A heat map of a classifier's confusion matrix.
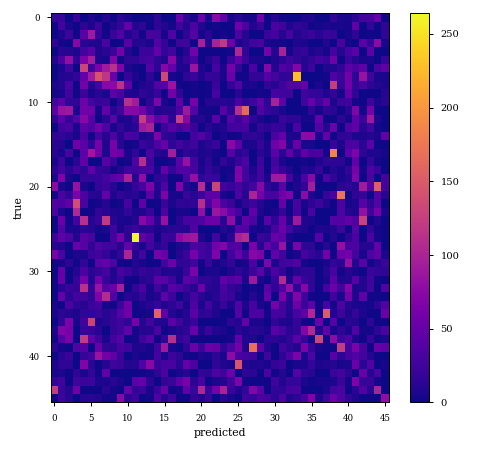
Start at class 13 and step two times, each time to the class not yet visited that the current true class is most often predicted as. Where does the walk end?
17
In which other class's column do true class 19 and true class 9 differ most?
10
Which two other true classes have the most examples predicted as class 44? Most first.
20, 3
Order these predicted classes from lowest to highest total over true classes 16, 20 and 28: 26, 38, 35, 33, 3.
33, 26, 3, 35, 38
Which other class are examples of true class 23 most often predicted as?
3
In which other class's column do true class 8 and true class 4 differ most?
38
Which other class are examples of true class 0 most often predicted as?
22
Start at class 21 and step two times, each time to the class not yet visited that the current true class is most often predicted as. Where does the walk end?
27
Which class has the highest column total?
4
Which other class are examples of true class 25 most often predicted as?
31
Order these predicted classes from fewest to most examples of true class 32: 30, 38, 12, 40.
30, 12, 38, 40
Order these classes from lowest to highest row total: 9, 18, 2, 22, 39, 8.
9, 2, 18, 22, 8, 39
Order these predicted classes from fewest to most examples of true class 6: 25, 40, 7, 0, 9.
0, 25, 40, 9, 7
